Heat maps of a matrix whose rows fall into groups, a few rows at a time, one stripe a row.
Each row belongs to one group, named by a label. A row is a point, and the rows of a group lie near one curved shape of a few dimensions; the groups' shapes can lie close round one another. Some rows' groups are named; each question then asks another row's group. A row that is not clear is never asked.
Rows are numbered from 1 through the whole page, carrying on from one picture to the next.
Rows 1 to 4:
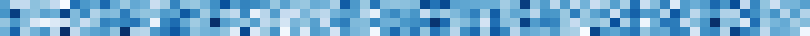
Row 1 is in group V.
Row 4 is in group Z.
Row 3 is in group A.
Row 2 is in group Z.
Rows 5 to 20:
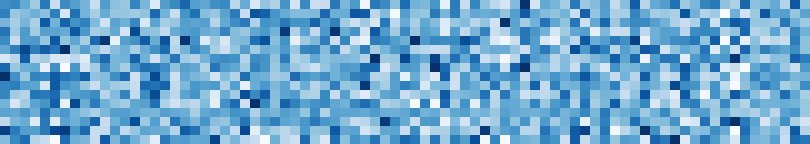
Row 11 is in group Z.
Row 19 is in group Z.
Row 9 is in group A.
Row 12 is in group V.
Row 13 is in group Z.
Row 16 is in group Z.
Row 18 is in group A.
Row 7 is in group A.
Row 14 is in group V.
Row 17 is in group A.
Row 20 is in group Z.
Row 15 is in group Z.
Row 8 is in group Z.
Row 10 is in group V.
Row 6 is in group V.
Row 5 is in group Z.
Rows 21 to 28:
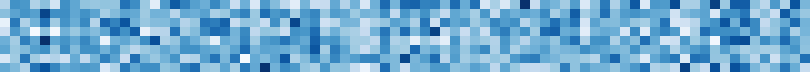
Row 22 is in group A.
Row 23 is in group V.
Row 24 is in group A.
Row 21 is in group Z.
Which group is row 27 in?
Z
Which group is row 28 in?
Z
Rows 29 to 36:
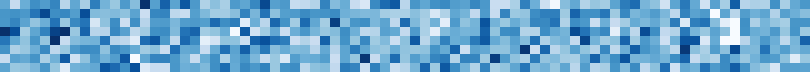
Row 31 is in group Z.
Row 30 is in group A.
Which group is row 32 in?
Z
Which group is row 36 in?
V
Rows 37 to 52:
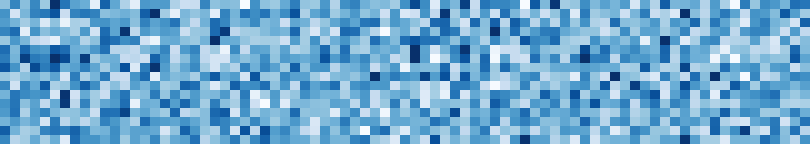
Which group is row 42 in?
A
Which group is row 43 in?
A
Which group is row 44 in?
Z
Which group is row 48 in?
Z
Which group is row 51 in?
Z
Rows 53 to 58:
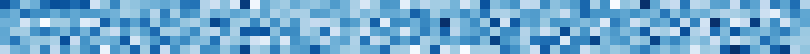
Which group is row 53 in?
Z
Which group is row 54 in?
A
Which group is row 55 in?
V
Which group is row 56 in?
Z
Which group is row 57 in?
Z
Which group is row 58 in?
A
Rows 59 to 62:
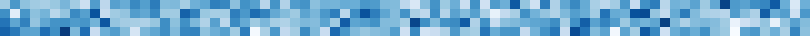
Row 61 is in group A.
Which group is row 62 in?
Z
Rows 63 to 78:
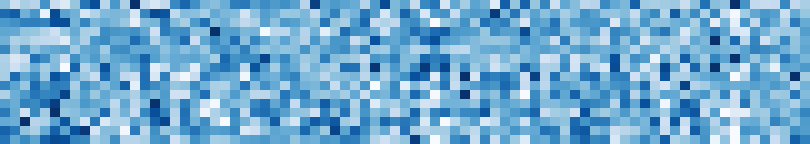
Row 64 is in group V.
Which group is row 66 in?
A
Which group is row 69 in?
Z
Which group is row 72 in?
Z
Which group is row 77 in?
Z
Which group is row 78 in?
A
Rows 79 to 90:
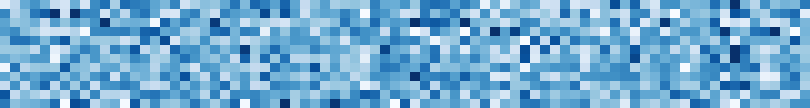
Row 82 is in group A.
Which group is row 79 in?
Z
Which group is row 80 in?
Z
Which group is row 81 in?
A
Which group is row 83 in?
V
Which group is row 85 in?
Z
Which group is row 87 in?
A
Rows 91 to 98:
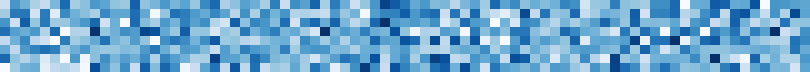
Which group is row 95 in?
Z
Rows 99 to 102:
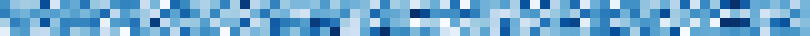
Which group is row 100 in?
A
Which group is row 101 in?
A
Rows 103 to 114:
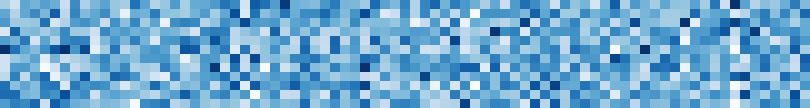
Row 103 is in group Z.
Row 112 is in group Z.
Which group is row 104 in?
Z
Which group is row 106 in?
V
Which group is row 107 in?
Z
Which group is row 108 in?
Z
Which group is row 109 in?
Z
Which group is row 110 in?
Z
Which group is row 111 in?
V
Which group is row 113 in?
Z
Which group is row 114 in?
V
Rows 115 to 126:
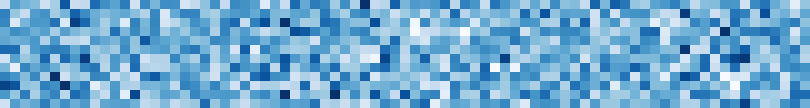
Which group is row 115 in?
Z
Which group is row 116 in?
V
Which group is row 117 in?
Z
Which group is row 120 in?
Z
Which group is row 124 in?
Z
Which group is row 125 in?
Z
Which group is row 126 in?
V
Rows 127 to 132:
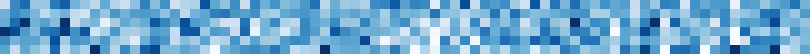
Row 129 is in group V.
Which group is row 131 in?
Z
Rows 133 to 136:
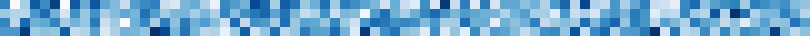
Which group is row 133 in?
Z
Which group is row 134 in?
Z
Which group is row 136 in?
V
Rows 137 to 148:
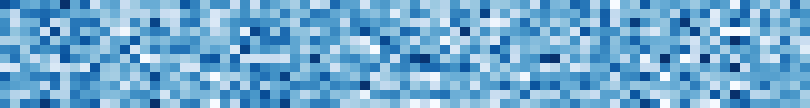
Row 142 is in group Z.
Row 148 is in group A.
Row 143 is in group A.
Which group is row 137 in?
Z
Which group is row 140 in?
V
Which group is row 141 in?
A
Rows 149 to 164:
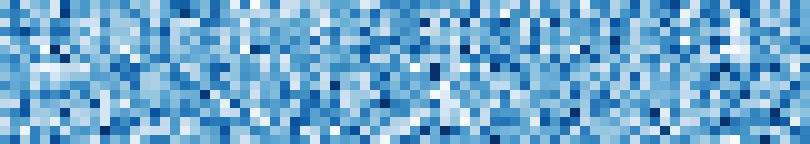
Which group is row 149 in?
Z
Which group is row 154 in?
V
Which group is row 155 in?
Z
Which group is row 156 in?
A
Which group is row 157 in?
A
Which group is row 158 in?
Z
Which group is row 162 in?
A
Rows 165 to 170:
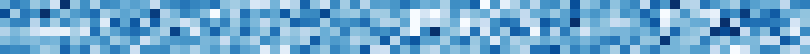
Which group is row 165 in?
Z
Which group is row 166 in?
A
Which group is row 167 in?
A
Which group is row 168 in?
A
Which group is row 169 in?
A
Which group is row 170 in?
Z
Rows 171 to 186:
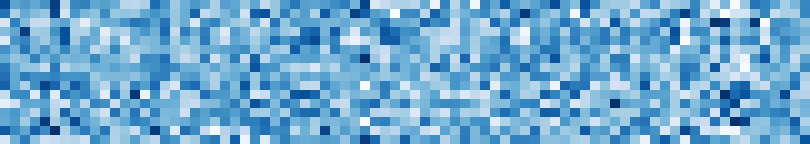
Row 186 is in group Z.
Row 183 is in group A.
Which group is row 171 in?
Z
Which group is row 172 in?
V
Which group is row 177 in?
Z
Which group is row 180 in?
Z
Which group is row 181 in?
A
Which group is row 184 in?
Z
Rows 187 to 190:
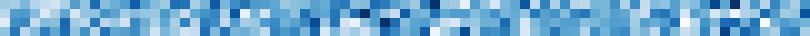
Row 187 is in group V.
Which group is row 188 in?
Z
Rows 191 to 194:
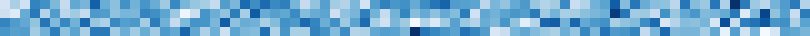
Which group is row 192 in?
Z
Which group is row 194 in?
A
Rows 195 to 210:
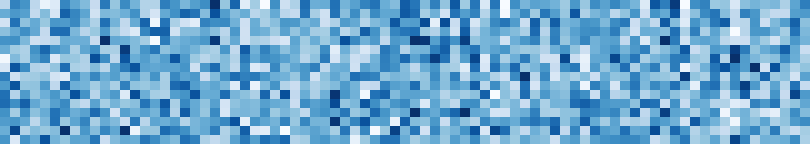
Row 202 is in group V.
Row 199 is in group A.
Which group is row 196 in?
Z
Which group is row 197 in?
V
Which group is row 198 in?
V
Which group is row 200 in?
Z
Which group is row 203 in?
V
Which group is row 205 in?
Z
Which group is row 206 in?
V
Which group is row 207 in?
A
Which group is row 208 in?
Z
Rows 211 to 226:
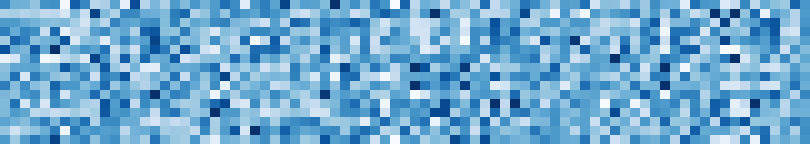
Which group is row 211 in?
Z
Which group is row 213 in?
A
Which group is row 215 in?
V
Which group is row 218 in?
A
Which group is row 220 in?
A
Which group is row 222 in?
V
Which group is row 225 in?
Z
